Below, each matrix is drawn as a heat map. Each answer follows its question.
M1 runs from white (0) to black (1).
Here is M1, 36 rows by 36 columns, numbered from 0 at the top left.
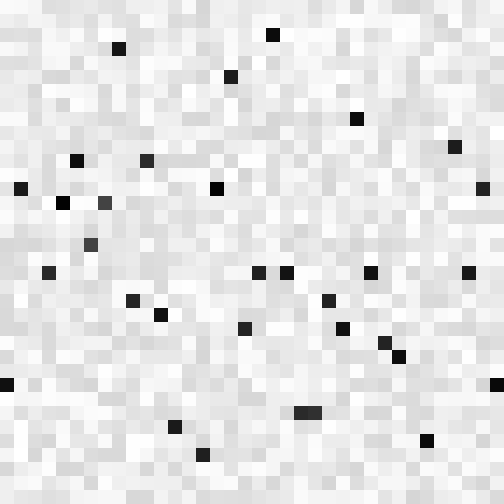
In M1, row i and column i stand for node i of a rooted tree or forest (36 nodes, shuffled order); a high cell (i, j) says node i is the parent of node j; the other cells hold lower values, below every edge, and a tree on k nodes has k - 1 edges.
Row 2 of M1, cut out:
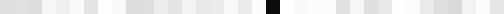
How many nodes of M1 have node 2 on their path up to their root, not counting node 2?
9
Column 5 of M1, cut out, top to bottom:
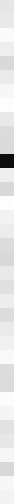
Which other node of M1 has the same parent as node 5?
10
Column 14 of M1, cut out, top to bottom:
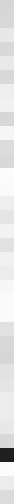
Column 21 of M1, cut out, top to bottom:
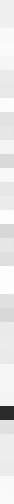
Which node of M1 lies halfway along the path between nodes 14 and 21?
11
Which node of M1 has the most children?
19
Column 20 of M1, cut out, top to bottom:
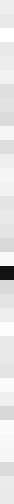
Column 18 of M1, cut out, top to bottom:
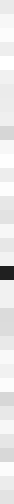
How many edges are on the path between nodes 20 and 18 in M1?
2
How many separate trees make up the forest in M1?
4
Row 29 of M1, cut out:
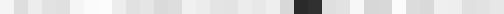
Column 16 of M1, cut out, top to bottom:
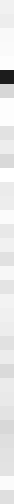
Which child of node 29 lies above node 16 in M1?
22
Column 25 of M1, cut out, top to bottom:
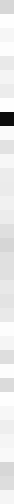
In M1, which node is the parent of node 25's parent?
3
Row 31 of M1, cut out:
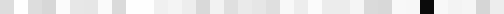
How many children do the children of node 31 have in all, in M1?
1
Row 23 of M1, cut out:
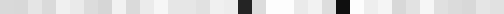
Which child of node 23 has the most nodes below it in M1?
24
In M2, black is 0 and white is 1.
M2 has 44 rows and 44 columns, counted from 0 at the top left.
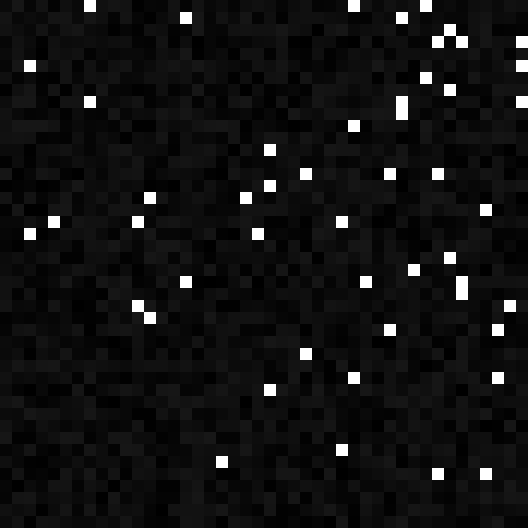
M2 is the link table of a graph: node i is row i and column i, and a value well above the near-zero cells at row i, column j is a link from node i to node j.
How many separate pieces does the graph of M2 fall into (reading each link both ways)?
2
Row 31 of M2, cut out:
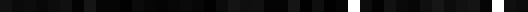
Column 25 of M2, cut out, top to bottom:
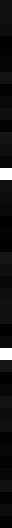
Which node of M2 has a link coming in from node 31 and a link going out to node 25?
node 29
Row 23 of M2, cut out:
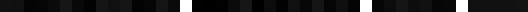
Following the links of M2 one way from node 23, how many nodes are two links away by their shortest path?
2
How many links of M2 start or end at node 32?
3
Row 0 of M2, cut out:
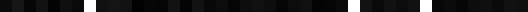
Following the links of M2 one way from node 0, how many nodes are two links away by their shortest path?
2
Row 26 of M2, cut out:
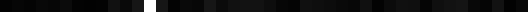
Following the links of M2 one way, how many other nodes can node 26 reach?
3
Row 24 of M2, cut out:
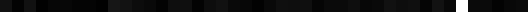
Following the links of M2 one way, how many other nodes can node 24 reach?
5
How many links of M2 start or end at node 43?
3
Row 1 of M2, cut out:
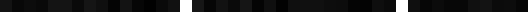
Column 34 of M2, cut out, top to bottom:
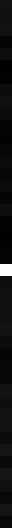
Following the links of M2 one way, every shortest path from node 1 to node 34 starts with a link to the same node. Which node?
node 15
